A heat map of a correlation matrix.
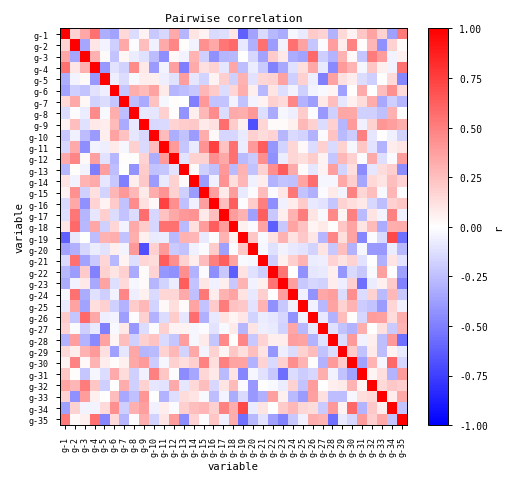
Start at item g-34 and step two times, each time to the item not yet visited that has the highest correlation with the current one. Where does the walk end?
g-28
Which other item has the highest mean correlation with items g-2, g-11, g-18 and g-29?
g-16
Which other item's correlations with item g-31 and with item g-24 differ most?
g-23
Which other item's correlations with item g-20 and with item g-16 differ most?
g-9
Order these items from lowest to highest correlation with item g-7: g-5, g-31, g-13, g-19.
g-19, g-5, g-13, g-31
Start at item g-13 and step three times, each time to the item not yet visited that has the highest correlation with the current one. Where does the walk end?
g-33
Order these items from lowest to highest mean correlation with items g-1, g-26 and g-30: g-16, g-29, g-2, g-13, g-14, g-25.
g-13, g-16, g-25, g-2, g-29, g-14
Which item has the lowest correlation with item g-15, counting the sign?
g-14
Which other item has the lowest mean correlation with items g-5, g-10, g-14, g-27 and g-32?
g-8
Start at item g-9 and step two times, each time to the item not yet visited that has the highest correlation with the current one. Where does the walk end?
g-21
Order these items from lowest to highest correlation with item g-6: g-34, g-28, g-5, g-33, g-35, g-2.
g-2, g-5, g-28, g-35, g-33, g-34
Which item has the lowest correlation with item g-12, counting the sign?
g-22
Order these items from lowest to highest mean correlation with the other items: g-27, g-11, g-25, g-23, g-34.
g-27, g-23, g-25, g-11, g-34
